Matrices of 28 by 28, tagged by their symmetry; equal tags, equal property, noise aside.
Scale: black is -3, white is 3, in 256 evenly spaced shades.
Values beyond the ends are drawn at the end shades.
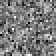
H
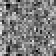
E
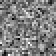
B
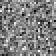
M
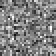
E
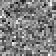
H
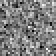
H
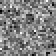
H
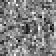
E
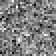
H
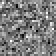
H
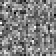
E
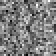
E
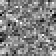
B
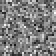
M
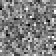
B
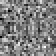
E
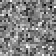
H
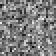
H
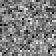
H
